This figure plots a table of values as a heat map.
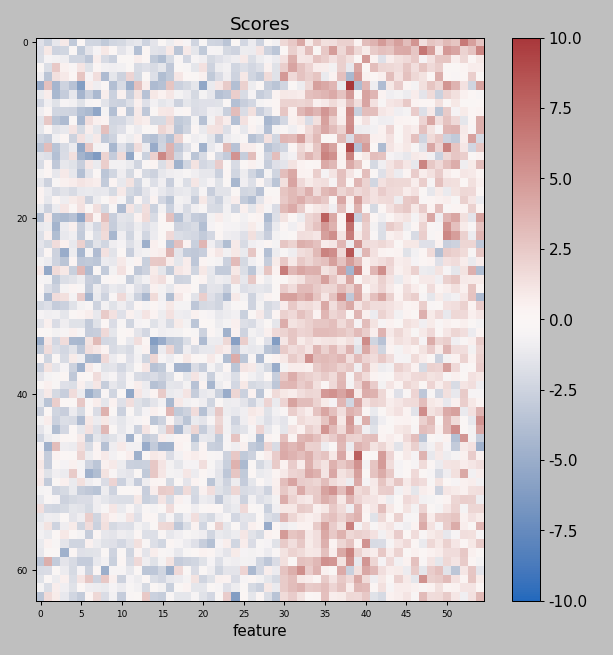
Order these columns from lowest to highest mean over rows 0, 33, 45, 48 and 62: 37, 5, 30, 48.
5, 48, 30, 37
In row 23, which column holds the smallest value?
13
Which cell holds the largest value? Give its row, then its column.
5, 38
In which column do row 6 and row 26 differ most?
38
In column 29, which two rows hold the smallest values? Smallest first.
34, 37
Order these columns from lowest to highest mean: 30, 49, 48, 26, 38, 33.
26, 49, 48, 30, 33, 38
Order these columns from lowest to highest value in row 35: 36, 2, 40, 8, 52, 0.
0, 2, 8, 52, 36, 40
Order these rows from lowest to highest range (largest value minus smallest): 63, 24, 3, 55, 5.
3, 63, 55, 24, 5
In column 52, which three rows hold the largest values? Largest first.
0, 45, 49
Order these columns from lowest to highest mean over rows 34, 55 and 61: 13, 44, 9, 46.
9, 13, 46, 44
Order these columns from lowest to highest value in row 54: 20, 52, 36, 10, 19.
20, 10, 52, 19, 36
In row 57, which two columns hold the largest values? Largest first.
40, 35
